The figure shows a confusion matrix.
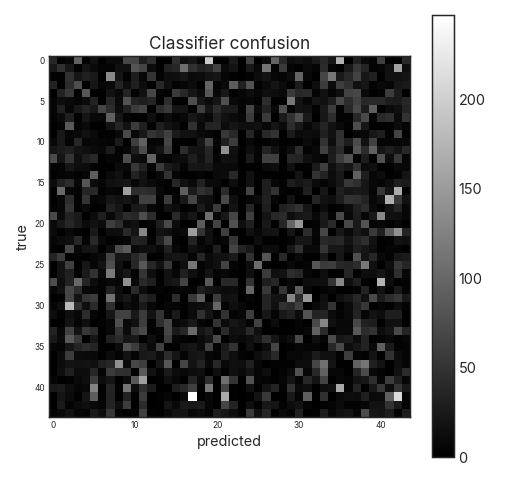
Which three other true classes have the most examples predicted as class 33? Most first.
32, 37, 38
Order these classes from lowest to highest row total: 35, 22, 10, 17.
22, 10, 35, 17
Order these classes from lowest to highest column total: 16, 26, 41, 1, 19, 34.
1, 16, 34, 41, 26, 19
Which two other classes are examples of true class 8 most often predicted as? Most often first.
2, 37
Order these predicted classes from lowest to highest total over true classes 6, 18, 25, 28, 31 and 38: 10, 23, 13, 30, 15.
23, 15, 13, 10, 30
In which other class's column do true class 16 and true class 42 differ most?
9
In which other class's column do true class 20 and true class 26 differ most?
30
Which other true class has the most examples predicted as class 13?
35
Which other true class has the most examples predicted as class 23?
3
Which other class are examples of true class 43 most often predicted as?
38
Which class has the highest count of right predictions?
29
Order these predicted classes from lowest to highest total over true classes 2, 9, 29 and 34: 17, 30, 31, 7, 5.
17, 5, 31, 30, 7
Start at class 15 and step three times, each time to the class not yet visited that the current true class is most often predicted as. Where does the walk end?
40
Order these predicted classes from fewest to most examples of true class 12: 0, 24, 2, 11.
11, 24, 2, 0
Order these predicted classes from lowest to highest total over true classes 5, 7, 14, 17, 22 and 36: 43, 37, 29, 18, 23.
23, 18, 43, 29, 37
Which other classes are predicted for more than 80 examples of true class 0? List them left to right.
3, 19, 27, 35
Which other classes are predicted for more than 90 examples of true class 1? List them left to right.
16, 26, 42
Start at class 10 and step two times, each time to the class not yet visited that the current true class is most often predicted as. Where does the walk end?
21
